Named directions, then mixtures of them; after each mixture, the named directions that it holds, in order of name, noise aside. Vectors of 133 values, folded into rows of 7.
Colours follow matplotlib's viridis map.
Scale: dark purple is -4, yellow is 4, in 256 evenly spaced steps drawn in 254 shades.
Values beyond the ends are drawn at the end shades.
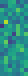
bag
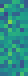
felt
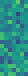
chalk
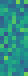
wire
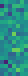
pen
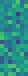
chalk.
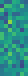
felt.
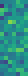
felt, pen, wire.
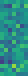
chalk, felt, pen.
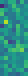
bag, pen.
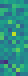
chalk, pen.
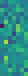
bag, wire.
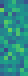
bag, felt.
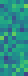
chalk, pen, wire.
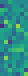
bag, pen, wire.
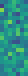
bag, chalk, felt.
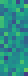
wire.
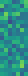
felt.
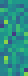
bag, wire.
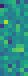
bag, pen.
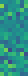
chalk, felt, pen.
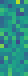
chalk, wire.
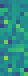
bag, pen, wire.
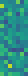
bag, chalk, pen.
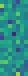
chalk, felt, pen.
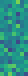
chalk.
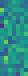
bag, felt, wire.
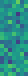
chalk.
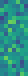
felt, wire.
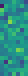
felt, pen.
